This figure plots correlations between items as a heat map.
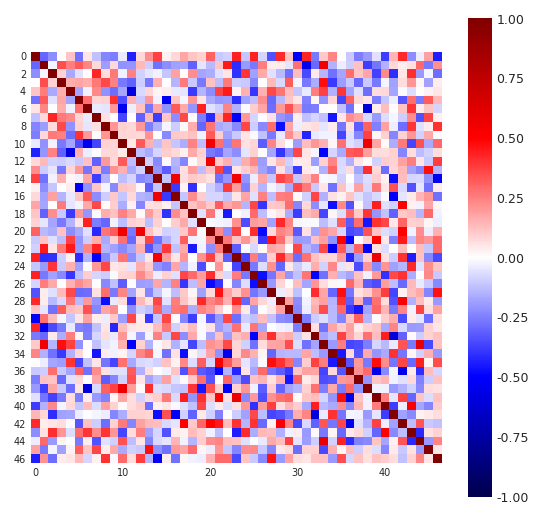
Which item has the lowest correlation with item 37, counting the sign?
29
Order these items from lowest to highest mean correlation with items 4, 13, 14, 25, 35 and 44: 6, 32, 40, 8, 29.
8, 40, 6, 32, 29
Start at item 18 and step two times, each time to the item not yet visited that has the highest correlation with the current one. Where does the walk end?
10
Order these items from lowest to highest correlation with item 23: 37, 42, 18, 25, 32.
37, 18, 32, 25, 42
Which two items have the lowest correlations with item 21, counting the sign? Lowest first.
36, 26
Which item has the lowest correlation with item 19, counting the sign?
38
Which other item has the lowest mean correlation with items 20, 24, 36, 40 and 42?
41
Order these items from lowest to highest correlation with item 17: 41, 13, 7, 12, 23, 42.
12, 41, 13, 23, 7, 42
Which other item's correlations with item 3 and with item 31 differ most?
1
